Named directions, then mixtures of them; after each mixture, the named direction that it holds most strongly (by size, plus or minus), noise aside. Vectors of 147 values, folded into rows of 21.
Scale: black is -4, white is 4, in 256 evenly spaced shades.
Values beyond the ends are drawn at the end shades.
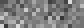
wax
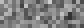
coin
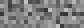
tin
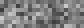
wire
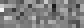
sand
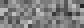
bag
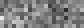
wire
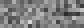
bag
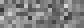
wire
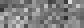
wax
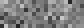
wax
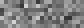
coin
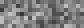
wire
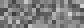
bag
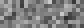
coin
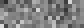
wax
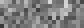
coin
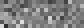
wax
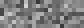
wire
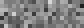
wax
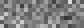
wax
